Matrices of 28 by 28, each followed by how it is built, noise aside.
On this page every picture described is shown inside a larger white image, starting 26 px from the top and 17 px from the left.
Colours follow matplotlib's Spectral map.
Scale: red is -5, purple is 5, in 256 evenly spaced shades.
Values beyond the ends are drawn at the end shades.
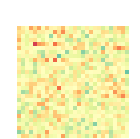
blocks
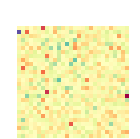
sparse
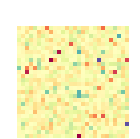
sparse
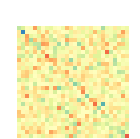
diagonal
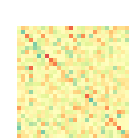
diagonal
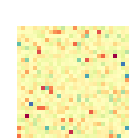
sparse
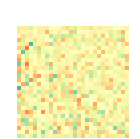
lower triangular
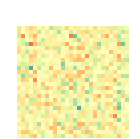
blocks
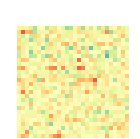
blocks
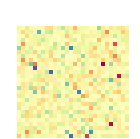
sparse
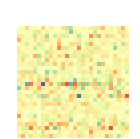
uneven rows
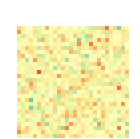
noise
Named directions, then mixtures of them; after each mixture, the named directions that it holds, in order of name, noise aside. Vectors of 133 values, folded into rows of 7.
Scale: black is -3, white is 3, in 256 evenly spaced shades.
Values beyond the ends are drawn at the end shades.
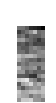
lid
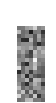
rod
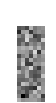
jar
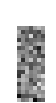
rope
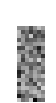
rope.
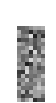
jar, rod, rope.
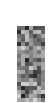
jar, lid, rope.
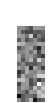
rope.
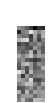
lid, rod, rope.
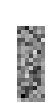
jar.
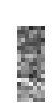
lid, rope.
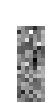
rod.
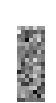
jar, lid, rod.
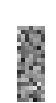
jar, rope.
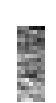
lid.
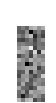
jar, rod, rope.
